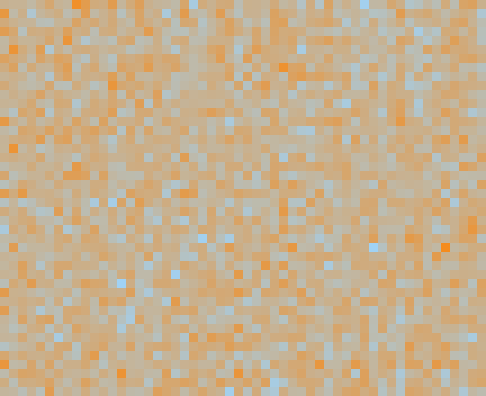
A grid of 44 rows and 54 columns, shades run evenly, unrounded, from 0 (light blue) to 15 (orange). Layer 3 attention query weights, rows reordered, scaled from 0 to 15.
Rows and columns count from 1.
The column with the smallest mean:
43
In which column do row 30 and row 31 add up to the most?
3
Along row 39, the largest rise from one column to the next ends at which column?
46
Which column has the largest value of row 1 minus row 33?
9
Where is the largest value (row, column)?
28, 50
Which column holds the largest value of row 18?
21
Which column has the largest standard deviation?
1
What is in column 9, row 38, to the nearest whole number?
8
